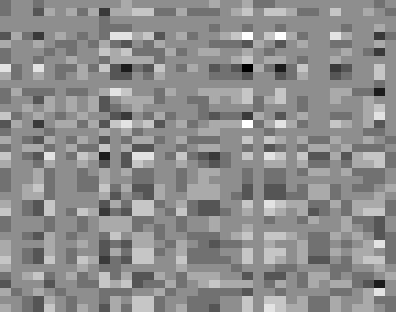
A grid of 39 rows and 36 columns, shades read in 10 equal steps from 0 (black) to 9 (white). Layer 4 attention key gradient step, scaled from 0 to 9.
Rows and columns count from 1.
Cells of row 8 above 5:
10
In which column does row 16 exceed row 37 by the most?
23
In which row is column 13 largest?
20
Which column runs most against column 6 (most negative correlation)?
15
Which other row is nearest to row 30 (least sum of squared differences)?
38
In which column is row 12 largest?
11
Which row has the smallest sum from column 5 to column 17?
9
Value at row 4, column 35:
6
